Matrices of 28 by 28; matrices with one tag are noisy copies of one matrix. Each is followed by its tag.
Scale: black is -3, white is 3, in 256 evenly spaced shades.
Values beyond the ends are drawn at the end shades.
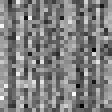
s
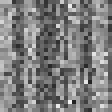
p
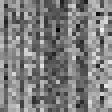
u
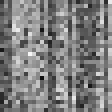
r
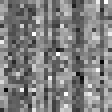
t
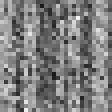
p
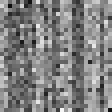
t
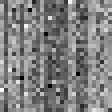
u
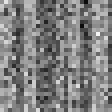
p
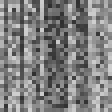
u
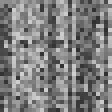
r
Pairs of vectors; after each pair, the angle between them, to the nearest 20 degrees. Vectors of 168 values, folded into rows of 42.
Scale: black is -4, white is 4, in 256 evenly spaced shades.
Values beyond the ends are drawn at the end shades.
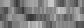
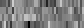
120 degrees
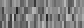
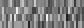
160 degrees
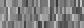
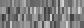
120 degrees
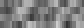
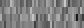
100 degrees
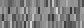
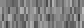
40 degrees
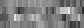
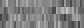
40 degrees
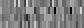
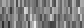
80 degrees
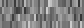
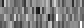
80 degrees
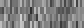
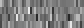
80 degrees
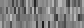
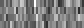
140 degrees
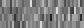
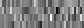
140 degrees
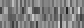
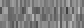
20 degrees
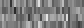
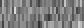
120 degrees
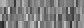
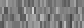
60 degrees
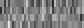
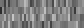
40 degrees
